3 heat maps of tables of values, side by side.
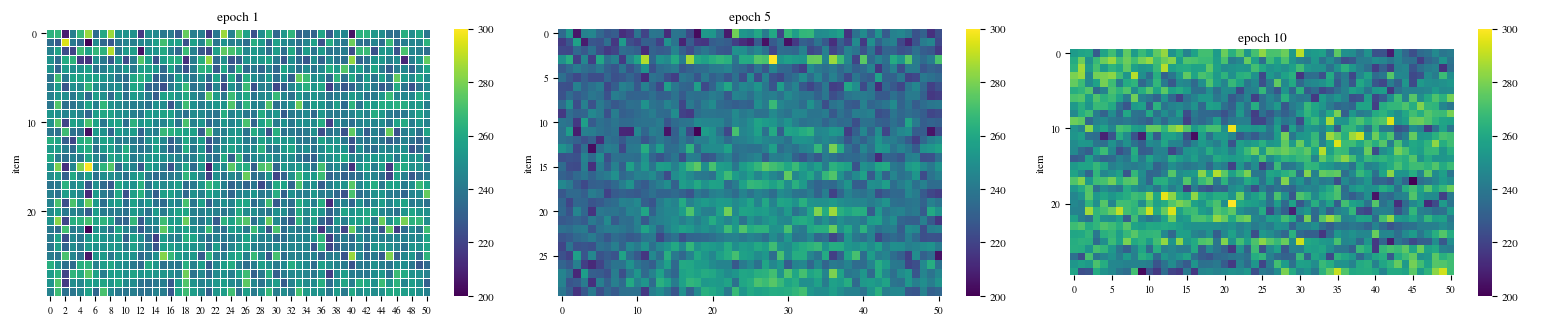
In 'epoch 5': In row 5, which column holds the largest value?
42
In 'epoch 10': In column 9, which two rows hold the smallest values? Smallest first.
29, 11
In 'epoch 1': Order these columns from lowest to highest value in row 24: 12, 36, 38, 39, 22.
38, 39, 12, 22, 36
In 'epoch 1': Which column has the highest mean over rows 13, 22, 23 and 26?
18
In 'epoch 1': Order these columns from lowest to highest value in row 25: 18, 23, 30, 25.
23, 18, 25, 30
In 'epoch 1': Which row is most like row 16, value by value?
6
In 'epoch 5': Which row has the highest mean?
3
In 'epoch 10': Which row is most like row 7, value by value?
26
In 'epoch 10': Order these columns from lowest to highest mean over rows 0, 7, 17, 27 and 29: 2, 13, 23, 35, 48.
13, 23, 2, 35, 48
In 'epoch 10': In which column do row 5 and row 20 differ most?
21
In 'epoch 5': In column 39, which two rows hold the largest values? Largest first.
25, 20
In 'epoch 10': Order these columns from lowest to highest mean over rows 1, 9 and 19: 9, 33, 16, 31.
33, 31, 9, 16
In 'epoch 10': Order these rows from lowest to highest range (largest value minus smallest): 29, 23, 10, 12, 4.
23, 4, 12, 10, 29
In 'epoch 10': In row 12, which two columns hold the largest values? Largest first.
35, 48
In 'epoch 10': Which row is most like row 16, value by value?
22
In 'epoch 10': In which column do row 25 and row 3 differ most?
30
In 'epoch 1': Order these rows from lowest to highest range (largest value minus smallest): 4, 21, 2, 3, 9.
9, 4, 21, 3, 2
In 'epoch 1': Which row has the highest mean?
21
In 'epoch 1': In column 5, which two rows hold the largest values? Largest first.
15, 0
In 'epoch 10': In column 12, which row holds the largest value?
19
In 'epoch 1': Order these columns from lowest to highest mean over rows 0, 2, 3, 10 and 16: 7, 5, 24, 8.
24, 7, 5, 8
